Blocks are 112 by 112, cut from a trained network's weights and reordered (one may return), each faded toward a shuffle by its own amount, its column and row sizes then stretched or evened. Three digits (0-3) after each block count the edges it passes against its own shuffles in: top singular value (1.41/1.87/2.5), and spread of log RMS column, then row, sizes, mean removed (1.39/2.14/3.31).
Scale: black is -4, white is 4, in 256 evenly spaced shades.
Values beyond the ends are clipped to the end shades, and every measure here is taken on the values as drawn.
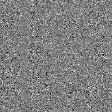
0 2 1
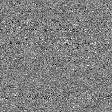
1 0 2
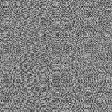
3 0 1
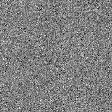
1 1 0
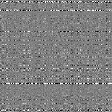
3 1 3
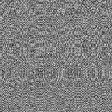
3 1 0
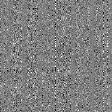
1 3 1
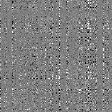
2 3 2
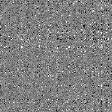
0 2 2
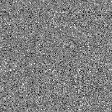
1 1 2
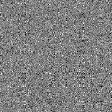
2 2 1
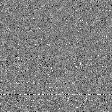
1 1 2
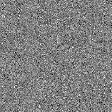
1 2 0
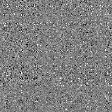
0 2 2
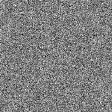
0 1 0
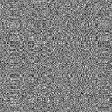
3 2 2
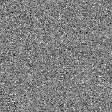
1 1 0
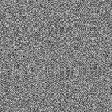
3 0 0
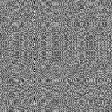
3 1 1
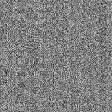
2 1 0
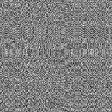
3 2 0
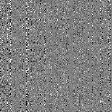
1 3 1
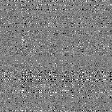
2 2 3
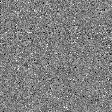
0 1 1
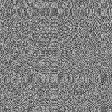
3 0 0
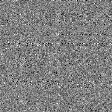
1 0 2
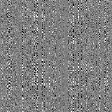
2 3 1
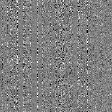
1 3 1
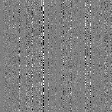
2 3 0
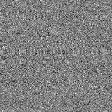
2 0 1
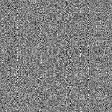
2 2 0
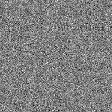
2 0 1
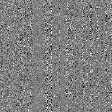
0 3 1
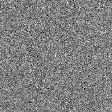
1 1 1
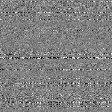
2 0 3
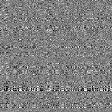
3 1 3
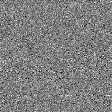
1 0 1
